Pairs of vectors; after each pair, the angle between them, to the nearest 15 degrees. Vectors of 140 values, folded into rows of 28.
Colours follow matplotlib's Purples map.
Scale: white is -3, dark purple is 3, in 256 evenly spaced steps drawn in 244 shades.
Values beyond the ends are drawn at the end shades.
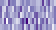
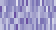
60 degrees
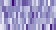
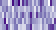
60 degrees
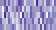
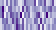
165 degrees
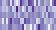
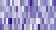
45 degrees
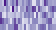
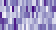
30 degrees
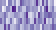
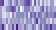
75 degrees
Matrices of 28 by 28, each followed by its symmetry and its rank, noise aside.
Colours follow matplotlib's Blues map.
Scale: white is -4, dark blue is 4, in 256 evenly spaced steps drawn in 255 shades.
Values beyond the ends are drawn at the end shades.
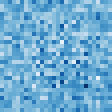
no symmetry, rank five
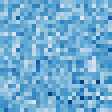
no symmetry, rank six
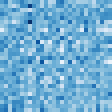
no symmetry, rank five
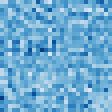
no symmetry, rank five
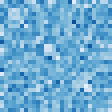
symmetric, rank five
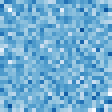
symmetric, rank six
